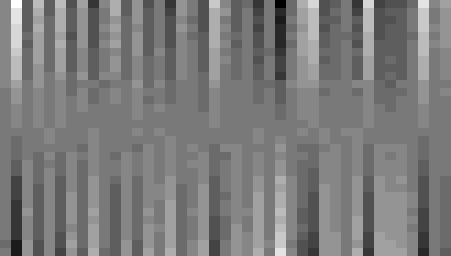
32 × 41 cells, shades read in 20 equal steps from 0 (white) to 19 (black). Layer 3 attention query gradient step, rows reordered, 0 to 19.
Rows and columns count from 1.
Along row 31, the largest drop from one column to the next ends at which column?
3
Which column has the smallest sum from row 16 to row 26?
26
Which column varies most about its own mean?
2
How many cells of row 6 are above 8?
29
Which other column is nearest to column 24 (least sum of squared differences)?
16
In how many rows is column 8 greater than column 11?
9
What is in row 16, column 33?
10
